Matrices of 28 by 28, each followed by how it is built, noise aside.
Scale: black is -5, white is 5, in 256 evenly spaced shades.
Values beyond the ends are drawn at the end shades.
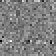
uneven rows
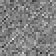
Hankel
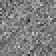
Hankel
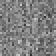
blocks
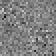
block diagonal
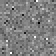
sparse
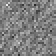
Hankel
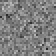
block diagonal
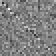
diagonal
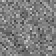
Toeplitz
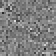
block diagonal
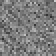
Toeplitz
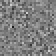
block diagonal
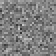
blocks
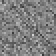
Toeplitz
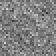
Toeplitz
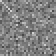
diagonal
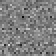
uneven rows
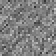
Hankel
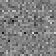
uneven rows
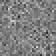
block diagonal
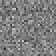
blocks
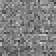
blocks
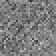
Hankel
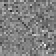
diagonal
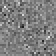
block diagonal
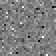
sparse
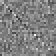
diagonal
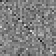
diagonal
